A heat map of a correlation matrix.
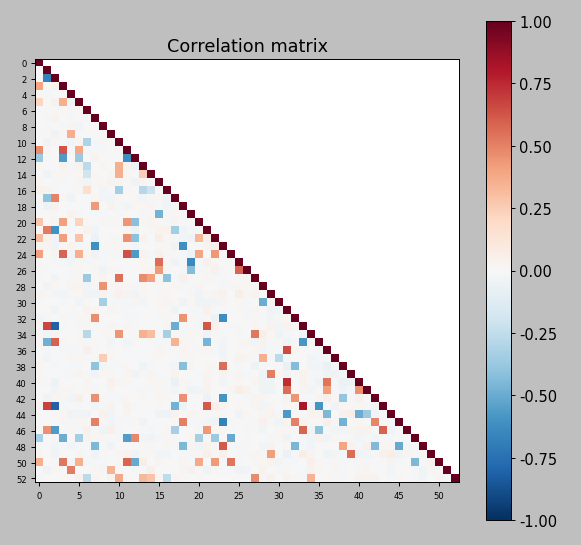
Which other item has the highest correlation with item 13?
27
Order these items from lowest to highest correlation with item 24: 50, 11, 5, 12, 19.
12, 19, 5, 50, 11
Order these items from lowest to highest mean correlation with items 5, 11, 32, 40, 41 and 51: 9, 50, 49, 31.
49, 9, 50, 31
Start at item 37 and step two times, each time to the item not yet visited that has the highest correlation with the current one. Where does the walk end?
8
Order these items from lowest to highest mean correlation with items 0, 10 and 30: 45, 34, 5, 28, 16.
28, 16, 45, 5, 34
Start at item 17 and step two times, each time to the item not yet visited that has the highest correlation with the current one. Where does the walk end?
35
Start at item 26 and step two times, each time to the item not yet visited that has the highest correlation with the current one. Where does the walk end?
15
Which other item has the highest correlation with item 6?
16
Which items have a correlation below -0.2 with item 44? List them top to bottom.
31, 36, 40, 41
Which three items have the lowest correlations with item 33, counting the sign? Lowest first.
2, 35, 17
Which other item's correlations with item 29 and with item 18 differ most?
23
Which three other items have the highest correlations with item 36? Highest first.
31, 40, 41
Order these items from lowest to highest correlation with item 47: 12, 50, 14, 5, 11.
11, 50, 5, 14, 12
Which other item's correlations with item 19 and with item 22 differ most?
25
